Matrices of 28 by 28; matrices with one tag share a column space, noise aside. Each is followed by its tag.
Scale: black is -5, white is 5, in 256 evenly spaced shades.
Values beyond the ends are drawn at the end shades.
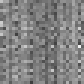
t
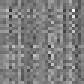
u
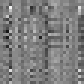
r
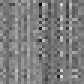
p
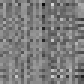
p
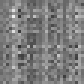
u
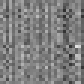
u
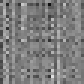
p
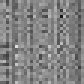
u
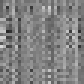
r
